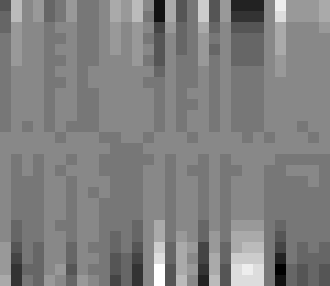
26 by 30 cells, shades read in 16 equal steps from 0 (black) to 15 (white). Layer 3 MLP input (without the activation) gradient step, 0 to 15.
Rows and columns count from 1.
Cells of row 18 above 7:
13
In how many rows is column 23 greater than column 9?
7
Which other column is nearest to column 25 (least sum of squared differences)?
10
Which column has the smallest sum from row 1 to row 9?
15
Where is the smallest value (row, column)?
25, 26
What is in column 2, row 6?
9
